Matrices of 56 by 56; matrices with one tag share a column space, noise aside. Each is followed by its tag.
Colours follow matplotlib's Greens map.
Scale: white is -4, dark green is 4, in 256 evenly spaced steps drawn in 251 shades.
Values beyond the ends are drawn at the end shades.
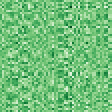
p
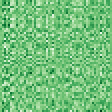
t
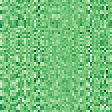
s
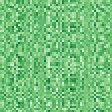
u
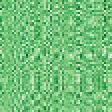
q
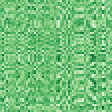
s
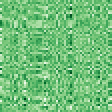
s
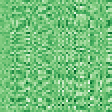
s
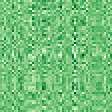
q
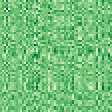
q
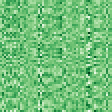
t
